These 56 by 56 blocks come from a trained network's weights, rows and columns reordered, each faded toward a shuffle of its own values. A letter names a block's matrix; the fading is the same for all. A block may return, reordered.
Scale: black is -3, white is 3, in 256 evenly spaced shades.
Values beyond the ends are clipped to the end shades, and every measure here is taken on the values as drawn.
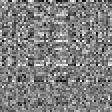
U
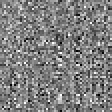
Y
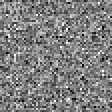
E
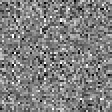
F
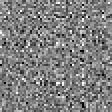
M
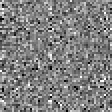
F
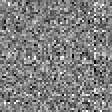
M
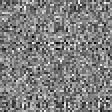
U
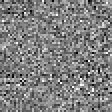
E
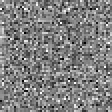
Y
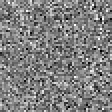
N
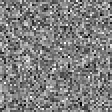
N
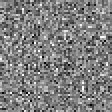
Y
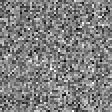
N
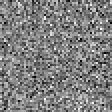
N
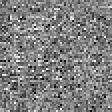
F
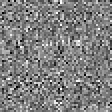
Y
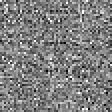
Y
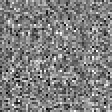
Y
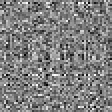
U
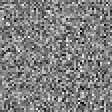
N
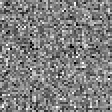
E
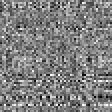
U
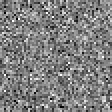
E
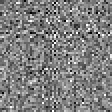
M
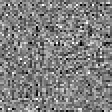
F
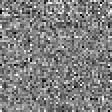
F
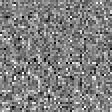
F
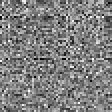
U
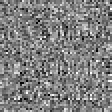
U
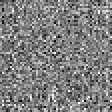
Y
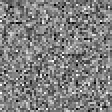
E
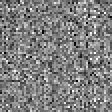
Y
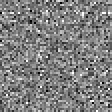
E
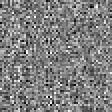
Y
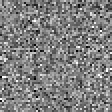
E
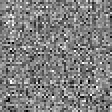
Y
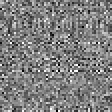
U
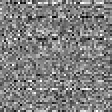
U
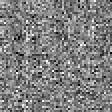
Y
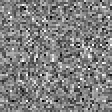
Y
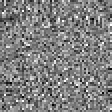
Y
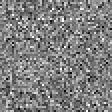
E
